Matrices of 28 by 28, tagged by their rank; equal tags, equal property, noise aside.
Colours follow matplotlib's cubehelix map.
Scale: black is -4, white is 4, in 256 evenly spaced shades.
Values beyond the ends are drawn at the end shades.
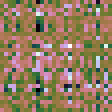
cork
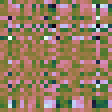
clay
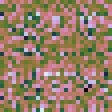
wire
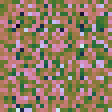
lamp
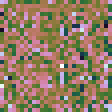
wire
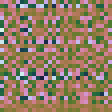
cork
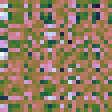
cork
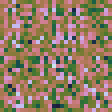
wire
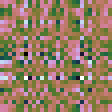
clay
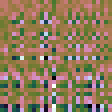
clay
